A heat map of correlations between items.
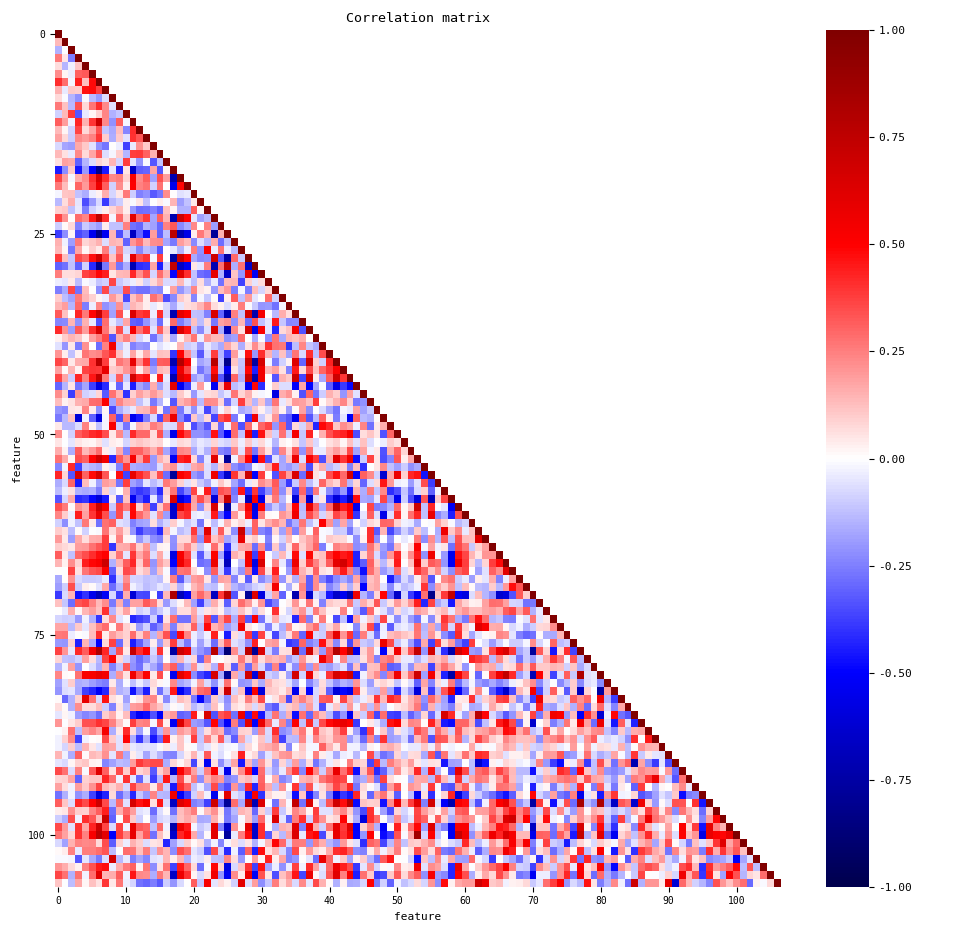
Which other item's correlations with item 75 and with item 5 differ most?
101
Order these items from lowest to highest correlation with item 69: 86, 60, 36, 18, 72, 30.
18, 30, 86, 60, 36, 72
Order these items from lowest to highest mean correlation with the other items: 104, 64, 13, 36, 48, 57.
48, 57, 36, 13, 64, 104
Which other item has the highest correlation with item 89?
39
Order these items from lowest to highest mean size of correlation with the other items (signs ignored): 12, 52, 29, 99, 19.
52, 12, 19, 99, 29
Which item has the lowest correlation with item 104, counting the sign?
25
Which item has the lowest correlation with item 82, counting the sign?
80
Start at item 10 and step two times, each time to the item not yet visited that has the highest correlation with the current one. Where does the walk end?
93
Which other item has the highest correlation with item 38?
100
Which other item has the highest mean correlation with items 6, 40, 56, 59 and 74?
41
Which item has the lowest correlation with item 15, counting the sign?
85
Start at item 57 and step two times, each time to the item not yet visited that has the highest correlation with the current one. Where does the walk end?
62
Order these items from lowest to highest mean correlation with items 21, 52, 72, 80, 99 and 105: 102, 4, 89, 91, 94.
89, 91, 4, 102, 94
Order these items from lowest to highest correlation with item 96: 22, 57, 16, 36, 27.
57, 22, 36, 27, 16
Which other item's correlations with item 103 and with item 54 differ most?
8
